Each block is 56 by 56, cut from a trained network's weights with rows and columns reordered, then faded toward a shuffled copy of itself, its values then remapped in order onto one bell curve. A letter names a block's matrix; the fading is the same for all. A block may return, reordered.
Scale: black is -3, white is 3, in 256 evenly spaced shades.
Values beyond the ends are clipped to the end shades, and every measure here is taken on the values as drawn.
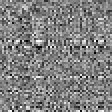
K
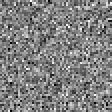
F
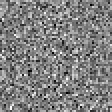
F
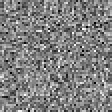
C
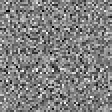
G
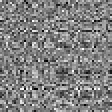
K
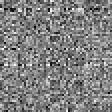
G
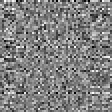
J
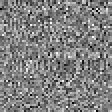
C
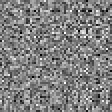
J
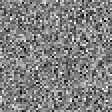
F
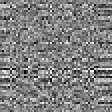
K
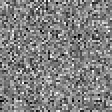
F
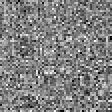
C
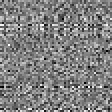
K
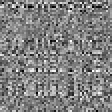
K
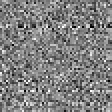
G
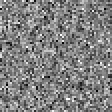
F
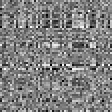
K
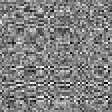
K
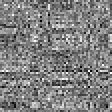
J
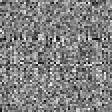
G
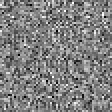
C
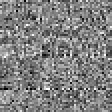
G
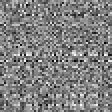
K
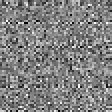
K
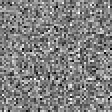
G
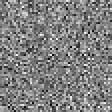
G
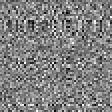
J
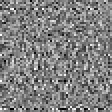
G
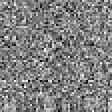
C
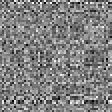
K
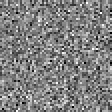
F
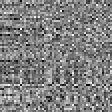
K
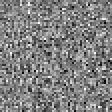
C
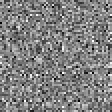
G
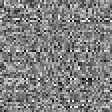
J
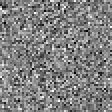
F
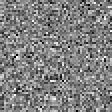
C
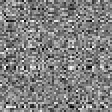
J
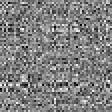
J
